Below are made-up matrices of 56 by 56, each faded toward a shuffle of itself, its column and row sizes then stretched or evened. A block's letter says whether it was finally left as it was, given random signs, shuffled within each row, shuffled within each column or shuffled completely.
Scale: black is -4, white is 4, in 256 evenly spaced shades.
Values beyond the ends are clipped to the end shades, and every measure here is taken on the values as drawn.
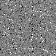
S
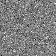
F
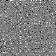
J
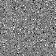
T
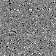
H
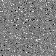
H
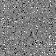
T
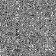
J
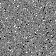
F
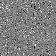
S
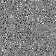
T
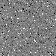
F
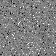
F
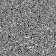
H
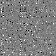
J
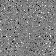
H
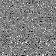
H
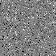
S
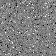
F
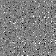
J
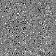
J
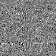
J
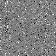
S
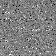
H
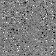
T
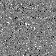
H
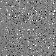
T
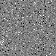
S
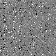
S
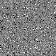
T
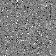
S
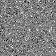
H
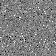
H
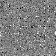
T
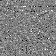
H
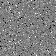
F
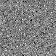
H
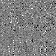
J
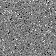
F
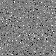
H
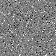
F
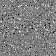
H
